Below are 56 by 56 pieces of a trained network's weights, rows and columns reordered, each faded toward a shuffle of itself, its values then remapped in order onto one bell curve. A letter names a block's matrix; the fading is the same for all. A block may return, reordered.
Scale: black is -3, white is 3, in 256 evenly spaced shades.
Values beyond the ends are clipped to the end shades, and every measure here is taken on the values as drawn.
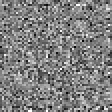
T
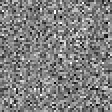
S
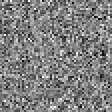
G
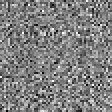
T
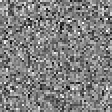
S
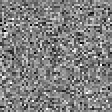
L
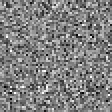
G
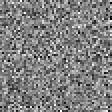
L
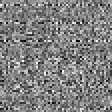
T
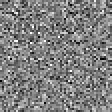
L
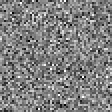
G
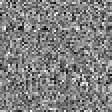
L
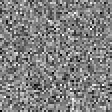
L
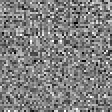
T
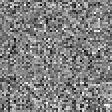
T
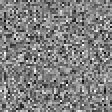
S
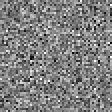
S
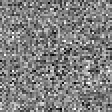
G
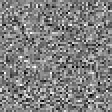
T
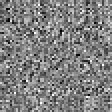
T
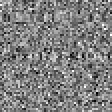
L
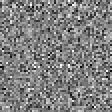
G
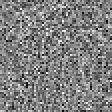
S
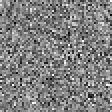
G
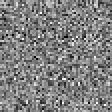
T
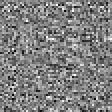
T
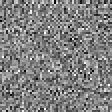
L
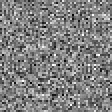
L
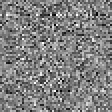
S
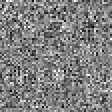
G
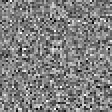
L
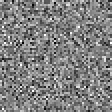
G
